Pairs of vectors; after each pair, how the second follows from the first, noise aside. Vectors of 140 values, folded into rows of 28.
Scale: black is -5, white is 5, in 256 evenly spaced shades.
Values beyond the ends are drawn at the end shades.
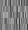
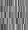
wrapped around, negated.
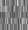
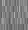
wrapped around, shrunk.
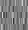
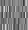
reversed.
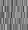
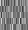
wrapped around, negated.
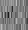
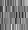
reversed.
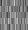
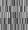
negated.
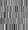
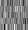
negated.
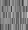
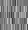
wrapped around, negated.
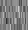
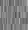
wrapped around, shrunk.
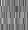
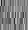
negated.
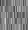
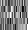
reversed, negated, scaled up.
